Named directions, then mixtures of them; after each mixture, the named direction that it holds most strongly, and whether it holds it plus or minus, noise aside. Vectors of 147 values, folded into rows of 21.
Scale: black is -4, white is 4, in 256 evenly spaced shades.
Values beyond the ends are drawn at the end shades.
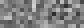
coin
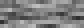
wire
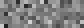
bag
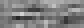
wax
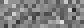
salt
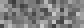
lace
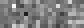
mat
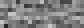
wire, minus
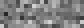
bag, plus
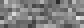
wire, minus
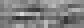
wax, plus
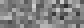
coin, plus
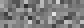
bag, plus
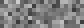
bag, minus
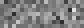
salt, minus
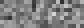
coin, minus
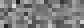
bag, plus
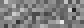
salt, plus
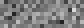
salt, minus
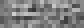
wax, plus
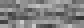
wire, plus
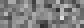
coin, minus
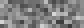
lace, plus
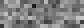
bag, minus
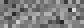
salt, minus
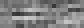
wax, minus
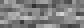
wire, minus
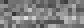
salt, minus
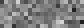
salt, plus
